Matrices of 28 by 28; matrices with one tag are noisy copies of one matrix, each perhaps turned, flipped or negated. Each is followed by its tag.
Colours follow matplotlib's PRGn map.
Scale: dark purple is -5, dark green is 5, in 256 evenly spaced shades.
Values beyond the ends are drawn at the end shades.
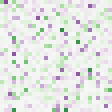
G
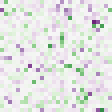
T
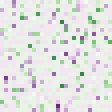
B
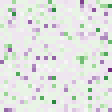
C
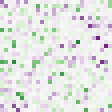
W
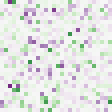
T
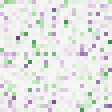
C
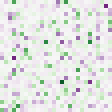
G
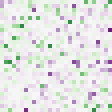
W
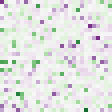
W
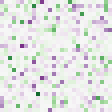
C
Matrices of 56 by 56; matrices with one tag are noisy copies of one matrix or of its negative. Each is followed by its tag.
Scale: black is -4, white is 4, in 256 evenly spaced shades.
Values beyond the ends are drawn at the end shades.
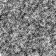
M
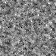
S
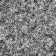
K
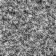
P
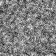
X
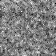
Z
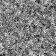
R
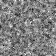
S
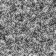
K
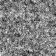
Z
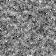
P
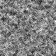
P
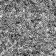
Z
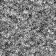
P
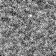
P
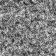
Z
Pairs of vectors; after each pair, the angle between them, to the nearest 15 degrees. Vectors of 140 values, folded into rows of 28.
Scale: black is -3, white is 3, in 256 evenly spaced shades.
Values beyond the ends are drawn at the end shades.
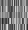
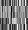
60 degrees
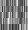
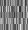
90 degrees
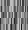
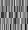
60 degrees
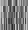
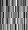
135 degrees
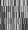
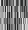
165 degrees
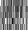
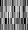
150 degrees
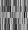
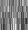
120 degrees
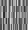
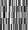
15 degrees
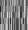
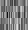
135 degrees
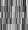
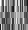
105 degrees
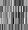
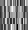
90 degrees
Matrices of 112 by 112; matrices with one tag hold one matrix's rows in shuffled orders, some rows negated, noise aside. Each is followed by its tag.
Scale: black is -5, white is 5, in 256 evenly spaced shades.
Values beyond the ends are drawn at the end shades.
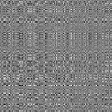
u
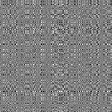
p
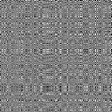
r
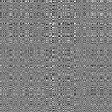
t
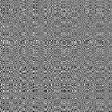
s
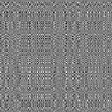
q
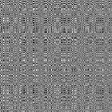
s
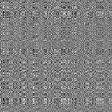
s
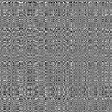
u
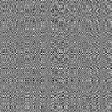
p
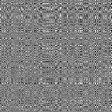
r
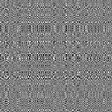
q
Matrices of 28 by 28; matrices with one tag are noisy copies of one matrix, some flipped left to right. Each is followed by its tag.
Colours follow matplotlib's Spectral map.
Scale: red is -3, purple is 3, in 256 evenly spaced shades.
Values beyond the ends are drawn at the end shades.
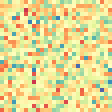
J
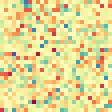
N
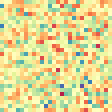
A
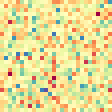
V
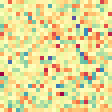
A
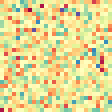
N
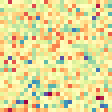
A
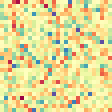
N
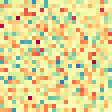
J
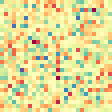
V
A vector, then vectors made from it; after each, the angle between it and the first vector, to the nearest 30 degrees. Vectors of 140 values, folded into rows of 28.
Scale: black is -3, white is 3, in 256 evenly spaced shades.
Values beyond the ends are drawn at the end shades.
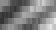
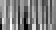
90 degrees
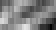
150 degrees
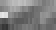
120 degrees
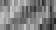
150 degrees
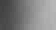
60 degrees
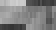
120 degrees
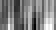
60 degrees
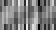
120 degrees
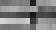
90 degrees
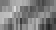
150 degrees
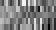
120 degrees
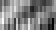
150 degrees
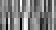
90 degrees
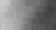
120 degrees
